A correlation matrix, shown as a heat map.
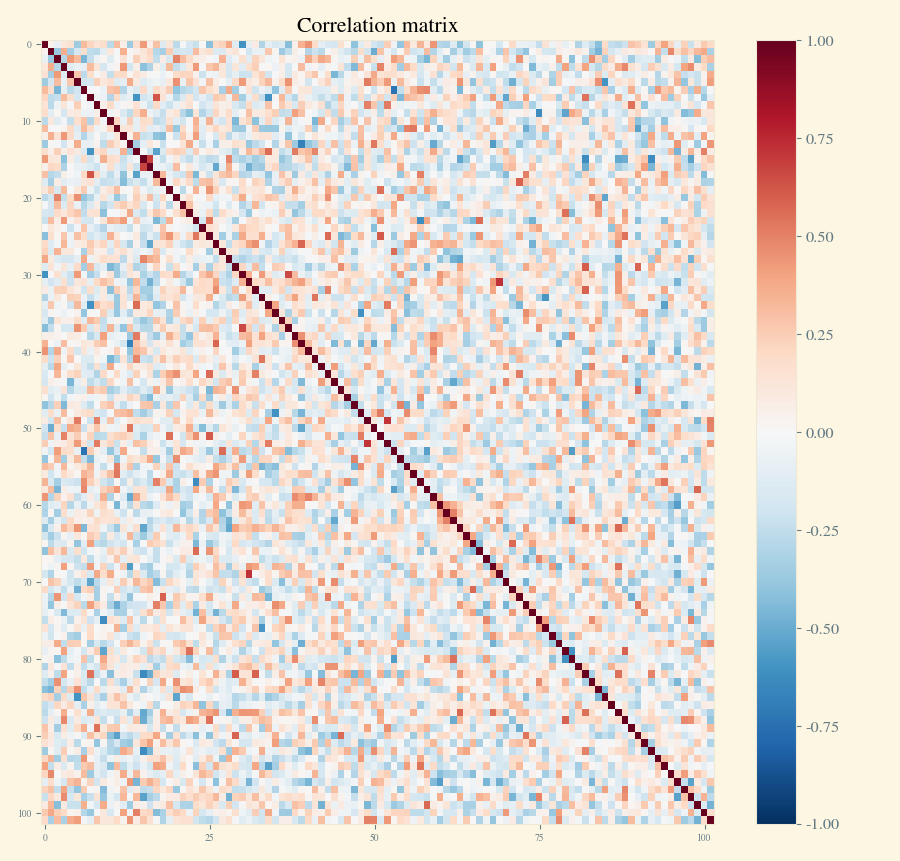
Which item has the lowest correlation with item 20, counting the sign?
85
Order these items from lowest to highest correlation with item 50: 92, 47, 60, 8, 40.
40, 60, 47, 8, 92
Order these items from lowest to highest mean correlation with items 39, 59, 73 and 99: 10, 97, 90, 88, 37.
10, 37, 97, 88, 90
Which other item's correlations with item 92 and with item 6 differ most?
53
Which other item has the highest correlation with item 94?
57
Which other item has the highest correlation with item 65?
71
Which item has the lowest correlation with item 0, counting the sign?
30
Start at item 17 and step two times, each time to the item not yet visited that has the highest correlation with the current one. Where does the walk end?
82
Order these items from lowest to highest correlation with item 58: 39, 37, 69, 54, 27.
54, 27, 37, 69, 39
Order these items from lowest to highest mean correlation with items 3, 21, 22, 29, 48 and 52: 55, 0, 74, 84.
74, 0, 84, 55
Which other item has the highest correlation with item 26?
39
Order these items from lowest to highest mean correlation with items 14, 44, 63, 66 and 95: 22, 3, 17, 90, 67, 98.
17, 90, 67, 22, 3, 98
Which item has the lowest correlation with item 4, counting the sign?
44
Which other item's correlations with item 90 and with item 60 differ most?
96
